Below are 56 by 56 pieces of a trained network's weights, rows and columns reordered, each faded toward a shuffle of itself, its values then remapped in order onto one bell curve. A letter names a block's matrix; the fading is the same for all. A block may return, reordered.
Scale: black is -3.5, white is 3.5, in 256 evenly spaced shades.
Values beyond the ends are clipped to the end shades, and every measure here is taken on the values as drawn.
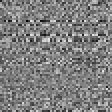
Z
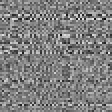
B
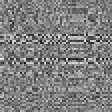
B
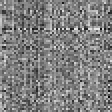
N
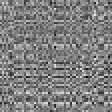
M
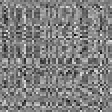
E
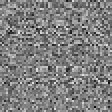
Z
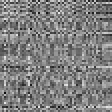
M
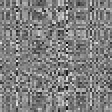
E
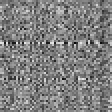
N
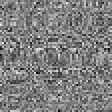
Z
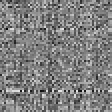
N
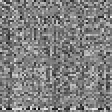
N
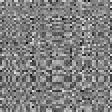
E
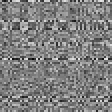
B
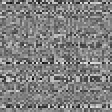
B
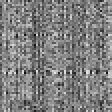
N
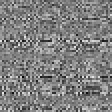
Z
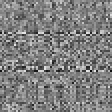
Z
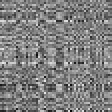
M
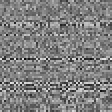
B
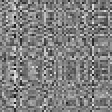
E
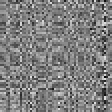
E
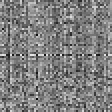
N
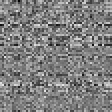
Z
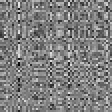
E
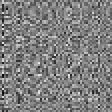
E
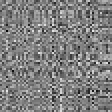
E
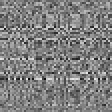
B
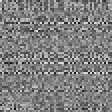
B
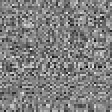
Z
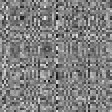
E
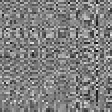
E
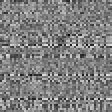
B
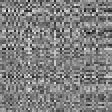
M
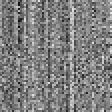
N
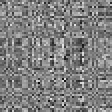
E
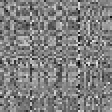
E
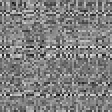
B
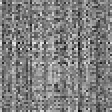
N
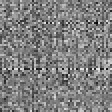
N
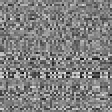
B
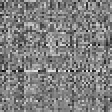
N
